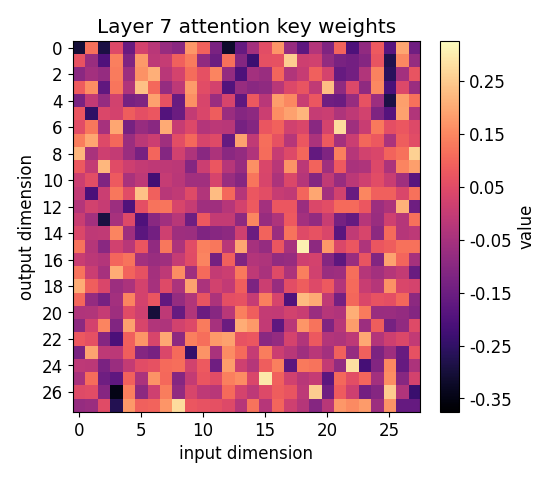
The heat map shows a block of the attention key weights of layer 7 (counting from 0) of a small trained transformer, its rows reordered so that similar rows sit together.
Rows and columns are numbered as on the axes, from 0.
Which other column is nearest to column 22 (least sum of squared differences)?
13
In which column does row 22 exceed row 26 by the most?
23
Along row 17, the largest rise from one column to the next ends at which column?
3
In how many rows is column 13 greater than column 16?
11
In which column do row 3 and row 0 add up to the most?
9
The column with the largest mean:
18
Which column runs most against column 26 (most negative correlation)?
4
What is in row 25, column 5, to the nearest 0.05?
-0.05
